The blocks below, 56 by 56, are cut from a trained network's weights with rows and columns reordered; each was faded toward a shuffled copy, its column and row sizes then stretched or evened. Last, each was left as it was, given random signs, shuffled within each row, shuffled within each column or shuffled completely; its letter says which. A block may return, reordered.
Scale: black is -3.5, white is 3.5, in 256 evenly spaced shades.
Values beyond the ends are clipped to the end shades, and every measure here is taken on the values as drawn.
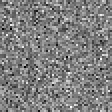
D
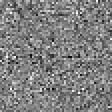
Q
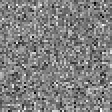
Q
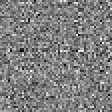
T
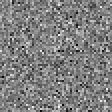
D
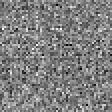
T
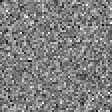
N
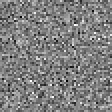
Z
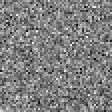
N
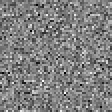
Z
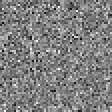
Q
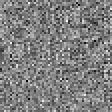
T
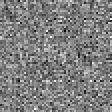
T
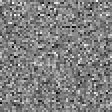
Q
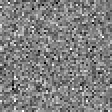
D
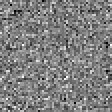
Q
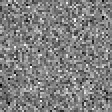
D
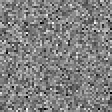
Q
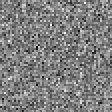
N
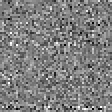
Q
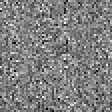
D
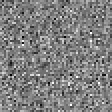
T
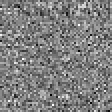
T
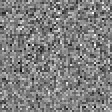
T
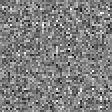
Q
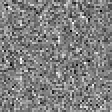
D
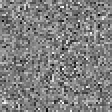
D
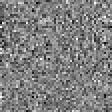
T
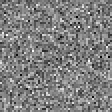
N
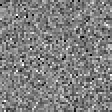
N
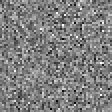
D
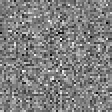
T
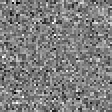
Q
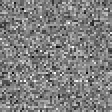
Z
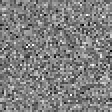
Z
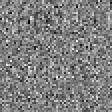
T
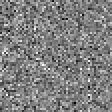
D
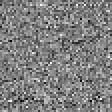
Z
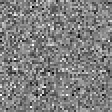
Q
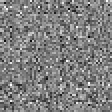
T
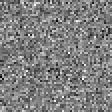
Z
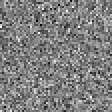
N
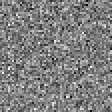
D
